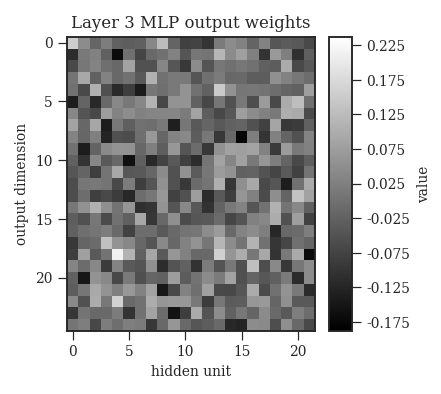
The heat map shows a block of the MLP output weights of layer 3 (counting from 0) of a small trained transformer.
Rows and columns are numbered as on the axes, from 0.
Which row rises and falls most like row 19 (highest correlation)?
8
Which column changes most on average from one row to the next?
5
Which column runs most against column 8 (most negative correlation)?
12
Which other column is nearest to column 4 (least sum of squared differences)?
17
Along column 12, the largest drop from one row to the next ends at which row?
22
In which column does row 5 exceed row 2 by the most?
20
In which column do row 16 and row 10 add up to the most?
13
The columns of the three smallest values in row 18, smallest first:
21, 18, 0
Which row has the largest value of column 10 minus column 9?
7
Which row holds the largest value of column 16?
19
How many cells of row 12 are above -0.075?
18
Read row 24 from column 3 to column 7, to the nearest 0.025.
0.025 0 0.025 0.025 -0.1
